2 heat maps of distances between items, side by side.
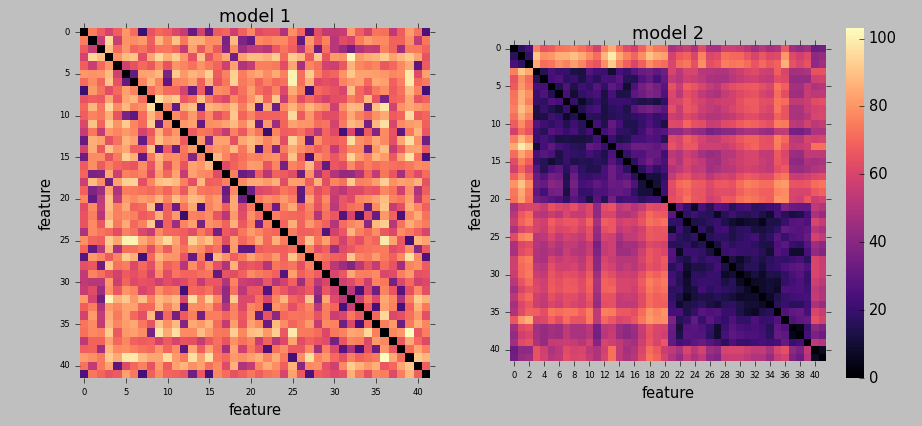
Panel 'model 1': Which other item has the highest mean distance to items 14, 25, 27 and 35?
5
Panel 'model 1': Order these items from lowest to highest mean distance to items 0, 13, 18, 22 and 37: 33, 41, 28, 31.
41, 31, 33, 28
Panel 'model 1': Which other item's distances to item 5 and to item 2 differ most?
32
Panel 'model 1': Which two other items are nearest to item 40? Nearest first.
4, 26
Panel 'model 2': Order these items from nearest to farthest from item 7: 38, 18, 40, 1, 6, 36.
18, 6, 38, 40, 36, 1
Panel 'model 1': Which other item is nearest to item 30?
37
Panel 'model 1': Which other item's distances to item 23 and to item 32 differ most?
9
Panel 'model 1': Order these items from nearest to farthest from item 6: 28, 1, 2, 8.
28, 2, 1, 8
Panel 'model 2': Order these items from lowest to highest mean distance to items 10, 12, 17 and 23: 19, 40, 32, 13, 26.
19, 13, 26, 32, 40
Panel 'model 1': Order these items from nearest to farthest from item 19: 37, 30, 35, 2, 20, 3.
20, 2, 30, 35, 37, 3
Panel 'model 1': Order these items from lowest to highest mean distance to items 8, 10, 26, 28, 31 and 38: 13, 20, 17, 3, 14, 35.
17, 35, 20, 14, 13, 3
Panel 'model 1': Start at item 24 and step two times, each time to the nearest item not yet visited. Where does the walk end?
16
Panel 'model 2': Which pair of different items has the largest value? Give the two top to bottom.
1, 13
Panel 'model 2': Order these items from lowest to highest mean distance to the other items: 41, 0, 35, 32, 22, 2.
22, 32, 35, 41, 0, 2
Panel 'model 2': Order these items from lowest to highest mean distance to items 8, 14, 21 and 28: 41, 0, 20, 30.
30, 20, 41, 0
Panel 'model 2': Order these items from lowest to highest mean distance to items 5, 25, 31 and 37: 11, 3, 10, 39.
39, 11, 3, 10
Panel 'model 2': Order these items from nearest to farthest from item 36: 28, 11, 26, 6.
28, 26, 11, 6
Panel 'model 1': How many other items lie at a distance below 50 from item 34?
5
